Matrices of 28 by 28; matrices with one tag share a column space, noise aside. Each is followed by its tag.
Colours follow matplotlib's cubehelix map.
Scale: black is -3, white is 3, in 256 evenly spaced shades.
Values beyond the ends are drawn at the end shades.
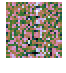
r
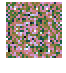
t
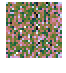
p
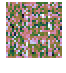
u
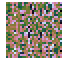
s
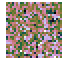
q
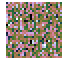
u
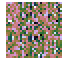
p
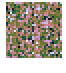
q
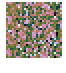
r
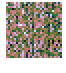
u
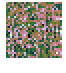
r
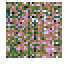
t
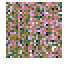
t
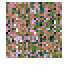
q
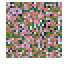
u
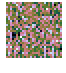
r
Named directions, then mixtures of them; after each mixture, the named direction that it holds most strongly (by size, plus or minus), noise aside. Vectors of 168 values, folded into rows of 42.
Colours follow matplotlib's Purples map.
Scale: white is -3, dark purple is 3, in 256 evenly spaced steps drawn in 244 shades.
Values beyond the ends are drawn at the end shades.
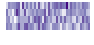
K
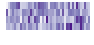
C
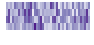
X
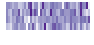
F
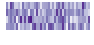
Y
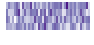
K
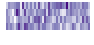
K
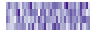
F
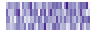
F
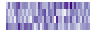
K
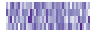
Y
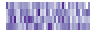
F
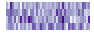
Y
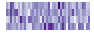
Y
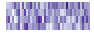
K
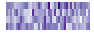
X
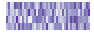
Y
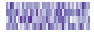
Y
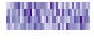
X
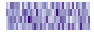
Y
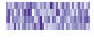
X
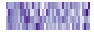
F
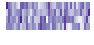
C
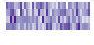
K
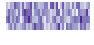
X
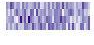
Y
